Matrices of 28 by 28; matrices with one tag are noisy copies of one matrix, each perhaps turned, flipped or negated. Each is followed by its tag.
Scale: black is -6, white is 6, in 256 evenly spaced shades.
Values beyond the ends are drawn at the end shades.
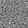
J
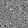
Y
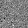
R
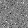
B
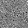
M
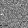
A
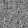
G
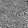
M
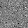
J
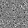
B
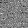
A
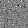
G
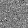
G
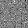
A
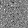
R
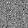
J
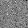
M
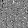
A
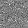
J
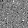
A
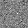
B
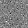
B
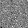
M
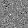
B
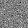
J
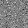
J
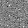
G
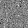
G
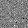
R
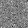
M
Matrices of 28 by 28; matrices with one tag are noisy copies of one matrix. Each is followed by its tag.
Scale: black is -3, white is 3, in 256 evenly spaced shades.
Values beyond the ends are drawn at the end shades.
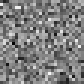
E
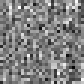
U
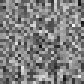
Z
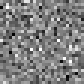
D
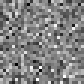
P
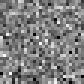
P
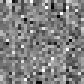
U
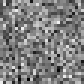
P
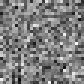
P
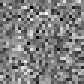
D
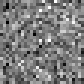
Z
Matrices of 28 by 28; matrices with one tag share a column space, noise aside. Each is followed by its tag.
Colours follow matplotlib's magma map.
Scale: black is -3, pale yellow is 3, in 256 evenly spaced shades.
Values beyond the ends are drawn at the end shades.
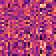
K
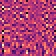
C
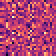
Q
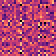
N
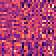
K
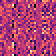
K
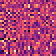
K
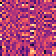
C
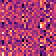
Q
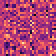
K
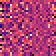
Q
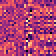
K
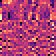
N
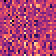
K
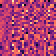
K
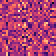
Q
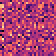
Q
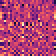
N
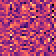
Q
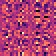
Q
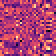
K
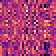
K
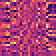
Q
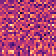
C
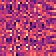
Q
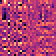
N
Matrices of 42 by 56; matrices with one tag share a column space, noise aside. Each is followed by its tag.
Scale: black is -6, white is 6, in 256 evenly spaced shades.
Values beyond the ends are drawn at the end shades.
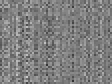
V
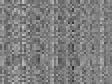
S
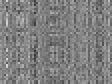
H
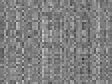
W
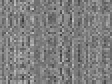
H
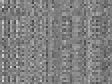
V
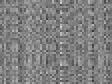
S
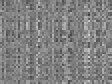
W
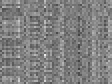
V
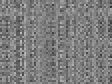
V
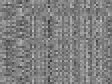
V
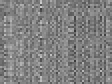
V
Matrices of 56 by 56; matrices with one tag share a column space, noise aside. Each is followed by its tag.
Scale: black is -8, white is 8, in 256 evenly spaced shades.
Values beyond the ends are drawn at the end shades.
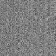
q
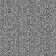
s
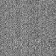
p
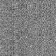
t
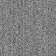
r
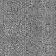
r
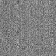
p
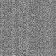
s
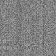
p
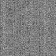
r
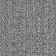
q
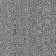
r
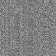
s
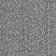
t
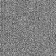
q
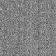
t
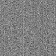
r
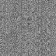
q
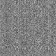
p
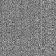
p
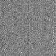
q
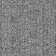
p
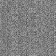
s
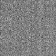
t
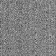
t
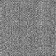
r
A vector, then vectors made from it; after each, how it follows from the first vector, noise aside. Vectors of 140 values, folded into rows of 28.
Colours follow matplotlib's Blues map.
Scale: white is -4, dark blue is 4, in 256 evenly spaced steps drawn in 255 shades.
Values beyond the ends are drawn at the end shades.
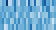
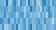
shrunk.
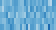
reversed, shrunk.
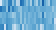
wrapped around, negated, partly zeroed.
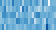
wrapped around, negated, partly zeroed.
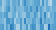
reversed, shrunk.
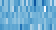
wrapped around, negated, partly zeroed.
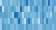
wrapped around, negated, partly zeroed.
